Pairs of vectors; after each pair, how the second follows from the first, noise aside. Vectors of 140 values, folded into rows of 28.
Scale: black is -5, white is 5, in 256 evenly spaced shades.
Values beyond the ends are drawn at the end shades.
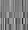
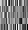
wrapped around, negated, scaled up.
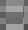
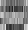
negated, scaled up.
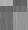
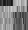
negated, scaled up.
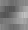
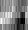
wrapped around, negated, scaled up.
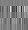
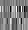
negated, scaled up.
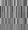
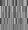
negated.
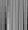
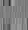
wrapped around, partly zeroed.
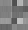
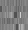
wrapped around, partly zeroed.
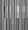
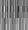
negated.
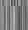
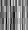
negated, scaled up.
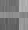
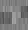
wrapped around, partly zeroed.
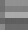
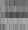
negated.
